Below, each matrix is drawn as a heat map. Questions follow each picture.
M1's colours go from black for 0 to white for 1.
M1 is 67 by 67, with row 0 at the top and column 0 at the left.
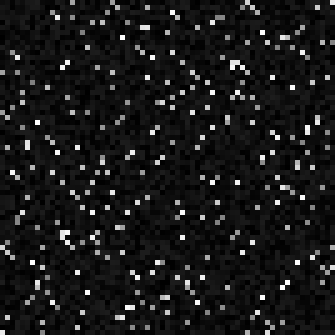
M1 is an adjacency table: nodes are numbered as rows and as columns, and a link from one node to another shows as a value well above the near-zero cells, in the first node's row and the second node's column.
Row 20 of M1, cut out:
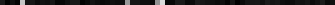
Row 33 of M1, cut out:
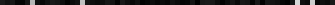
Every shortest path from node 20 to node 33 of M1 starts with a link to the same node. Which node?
node 32
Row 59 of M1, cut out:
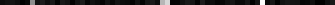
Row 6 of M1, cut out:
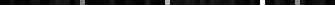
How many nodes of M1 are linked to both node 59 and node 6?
2
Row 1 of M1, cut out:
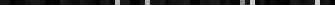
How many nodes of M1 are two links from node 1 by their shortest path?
9
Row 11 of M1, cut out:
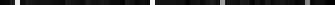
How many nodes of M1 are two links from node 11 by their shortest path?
6
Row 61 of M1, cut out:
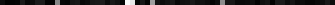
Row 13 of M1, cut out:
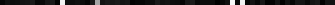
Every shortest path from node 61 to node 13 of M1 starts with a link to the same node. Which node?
node 25
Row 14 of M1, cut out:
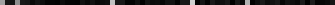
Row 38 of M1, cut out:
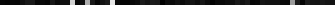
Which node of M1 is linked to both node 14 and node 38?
node 22
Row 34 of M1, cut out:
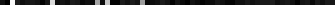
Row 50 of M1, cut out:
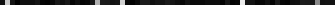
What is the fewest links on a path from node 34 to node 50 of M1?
2
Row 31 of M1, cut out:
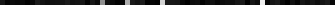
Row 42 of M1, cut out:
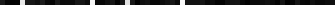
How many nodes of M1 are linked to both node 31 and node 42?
1
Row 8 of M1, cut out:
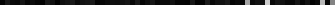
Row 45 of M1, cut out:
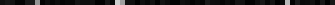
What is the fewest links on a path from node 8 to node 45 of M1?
4
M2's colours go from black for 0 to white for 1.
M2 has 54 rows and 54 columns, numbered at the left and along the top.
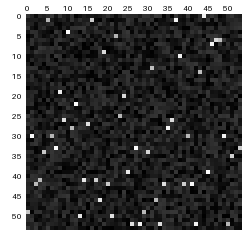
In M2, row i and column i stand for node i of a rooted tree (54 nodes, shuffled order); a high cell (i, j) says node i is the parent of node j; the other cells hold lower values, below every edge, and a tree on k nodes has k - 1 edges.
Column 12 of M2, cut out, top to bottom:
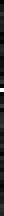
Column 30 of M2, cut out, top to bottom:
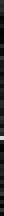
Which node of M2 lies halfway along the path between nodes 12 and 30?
5
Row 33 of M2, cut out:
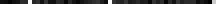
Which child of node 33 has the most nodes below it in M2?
7
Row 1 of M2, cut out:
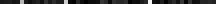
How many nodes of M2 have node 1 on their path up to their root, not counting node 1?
5
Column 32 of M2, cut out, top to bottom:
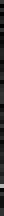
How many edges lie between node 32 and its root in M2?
4
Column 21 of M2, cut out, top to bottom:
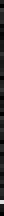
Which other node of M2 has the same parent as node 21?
13
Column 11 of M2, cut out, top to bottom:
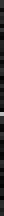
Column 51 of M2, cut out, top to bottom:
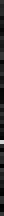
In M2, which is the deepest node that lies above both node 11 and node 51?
28
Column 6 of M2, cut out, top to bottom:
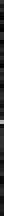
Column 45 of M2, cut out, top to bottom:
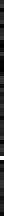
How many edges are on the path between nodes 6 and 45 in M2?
5
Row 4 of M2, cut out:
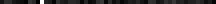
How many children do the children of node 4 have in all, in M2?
1
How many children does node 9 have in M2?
1
